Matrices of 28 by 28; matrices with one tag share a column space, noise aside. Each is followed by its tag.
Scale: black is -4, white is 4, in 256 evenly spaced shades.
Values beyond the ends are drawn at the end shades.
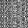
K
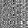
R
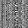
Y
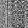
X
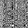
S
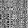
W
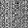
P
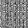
Y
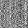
S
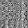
Y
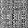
W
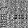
W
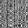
S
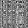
X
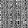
R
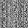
K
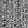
S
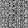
P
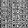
S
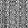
X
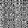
R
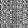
X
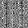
P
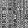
W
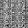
S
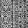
K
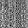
S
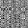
W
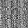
W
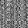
R
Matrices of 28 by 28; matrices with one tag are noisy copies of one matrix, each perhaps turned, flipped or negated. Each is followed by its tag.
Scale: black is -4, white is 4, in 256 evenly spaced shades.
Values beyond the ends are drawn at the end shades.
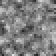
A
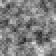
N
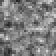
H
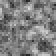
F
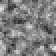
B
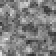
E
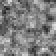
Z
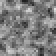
Z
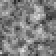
N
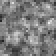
N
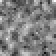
A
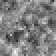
N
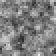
N
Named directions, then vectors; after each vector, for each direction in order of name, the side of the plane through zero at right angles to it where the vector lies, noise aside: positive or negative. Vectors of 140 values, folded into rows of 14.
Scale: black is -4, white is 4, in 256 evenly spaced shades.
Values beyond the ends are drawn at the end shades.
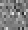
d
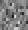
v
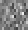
negative, negative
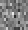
positive, negative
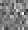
negative, negative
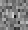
positive, negative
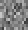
positive, positive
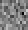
positive, positive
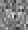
positive, negative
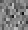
positive, positive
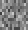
positive, negative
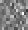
negative, negative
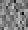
positive, positive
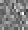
negative, negative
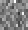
negative, negative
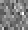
negative, negative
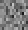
positive, positive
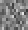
negative, negative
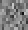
positive, positive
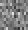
positive, negative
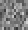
negative, negative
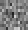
negative, positive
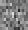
positive, negative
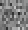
negative, positive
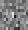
positive, negative
